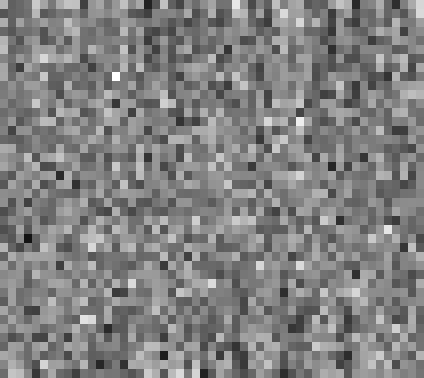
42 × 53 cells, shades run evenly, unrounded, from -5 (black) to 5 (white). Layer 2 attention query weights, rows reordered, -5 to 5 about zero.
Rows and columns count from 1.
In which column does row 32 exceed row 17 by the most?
17
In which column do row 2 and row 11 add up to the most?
53
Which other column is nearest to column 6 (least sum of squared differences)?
7
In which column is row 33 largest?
45
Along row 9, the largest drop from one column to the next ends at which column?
16
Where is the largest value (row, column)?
9, 15
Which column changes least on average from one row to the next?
46
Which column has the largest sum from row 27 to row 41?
11
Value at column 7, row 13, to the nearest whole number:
-2
